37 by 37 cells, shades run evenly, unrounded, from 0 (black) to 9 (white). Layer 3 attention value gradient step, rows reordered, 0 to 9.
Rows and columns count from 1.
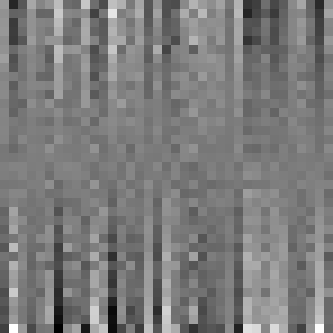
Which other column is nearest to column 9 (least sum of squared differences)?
8
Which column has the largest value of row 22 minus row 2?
28
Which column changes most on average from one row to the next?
22
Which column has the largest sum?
19
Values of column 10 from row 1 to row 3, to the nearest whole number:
7 5 6
